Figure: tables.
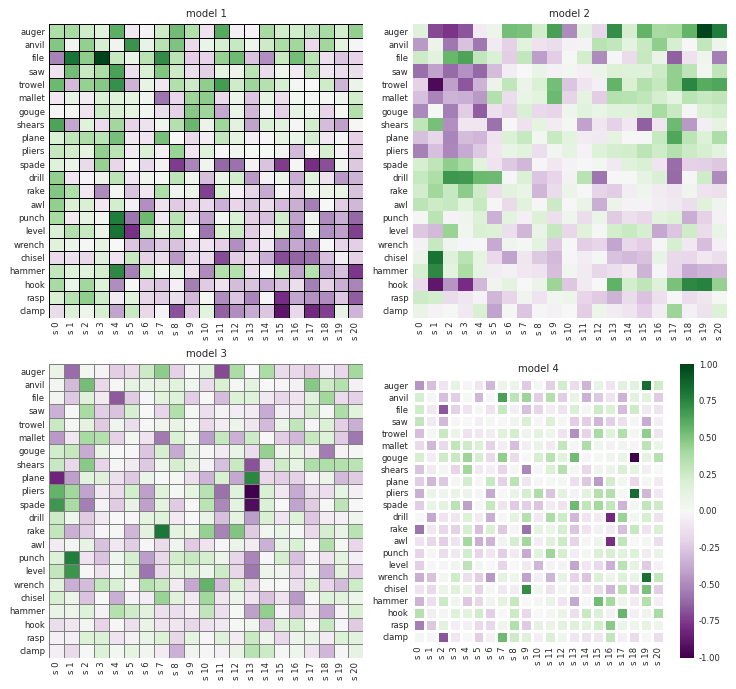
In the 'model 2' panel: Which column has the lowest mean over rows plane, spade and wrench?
s 5
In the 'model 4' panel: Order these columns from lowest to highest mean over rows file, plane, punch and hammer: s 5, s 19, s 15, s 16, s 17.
s 5, s 17, s 19, s 15, s 16
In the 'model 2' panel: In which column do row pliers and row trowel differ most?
s 1
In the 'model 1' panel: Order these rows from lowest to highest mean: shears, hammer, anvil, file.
hammer, shears, file, anvil
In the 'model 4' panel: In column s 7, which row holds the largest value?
anvil
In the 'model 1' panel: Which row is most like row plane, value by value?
saw
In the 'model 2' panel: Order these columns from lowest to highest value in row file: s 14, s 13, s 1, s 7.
s 14, s 13, s 1, s 7
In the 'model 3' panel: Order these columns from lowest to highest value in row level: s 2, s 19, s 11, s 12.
s 12, s 2, s 19, s 11
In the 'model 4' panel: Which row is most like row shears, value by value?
punch
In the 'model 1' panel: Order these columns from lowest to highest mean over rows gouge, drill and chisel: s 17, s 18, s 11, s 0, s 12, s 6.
s 11, s 18, s 17, s 6, s 12, s 0
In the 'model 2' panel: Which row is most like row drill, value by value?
file
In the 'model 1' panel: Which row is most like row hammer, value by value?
level
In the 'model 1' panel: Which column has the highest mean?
s 4
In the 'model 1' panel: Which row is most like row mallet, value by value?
gouge
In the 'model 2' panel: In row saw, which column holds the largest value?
s 17
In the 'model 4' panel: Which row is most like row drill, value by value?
awl
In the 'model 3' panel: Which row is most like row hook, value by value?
awl
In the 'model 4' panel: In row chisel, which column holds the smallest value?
s 16
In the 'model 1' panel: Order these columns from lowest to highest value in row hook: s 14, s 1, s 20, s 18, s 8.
s 20, s 14, s 18, s 8, s 1
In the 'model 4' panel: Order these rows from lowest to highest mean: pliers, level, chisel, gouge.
level, chisel, pliers, gouge
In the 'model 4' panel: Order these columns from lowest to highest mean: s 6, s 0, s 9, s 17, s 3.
s 0, s 6, s 9, s 3, s 17
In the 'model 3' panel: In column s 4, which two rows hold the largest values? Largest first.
hammer, wrench
